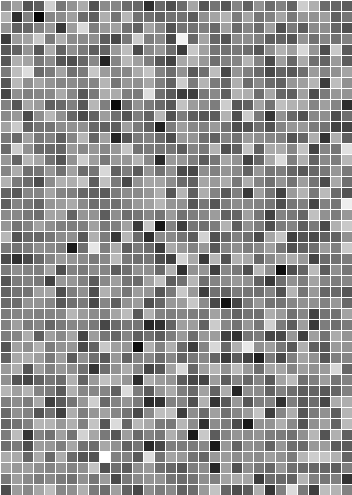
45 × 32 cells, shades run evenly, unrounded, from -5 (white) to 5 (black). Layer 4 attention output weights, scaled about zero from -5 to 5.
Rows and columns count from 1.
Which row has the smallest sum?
42
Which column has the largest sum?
15
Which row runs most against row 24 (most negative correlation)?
25
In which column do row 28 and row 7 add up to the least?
3
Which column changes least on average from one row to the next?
1
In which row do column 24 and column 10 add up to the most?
33
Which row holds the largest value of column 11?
10
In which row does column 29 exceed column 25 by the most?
30
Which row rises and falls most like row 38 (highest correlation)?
35
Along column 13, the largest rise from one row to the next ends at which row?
5
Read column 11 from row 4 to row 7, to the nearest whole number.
2 -1 0 0
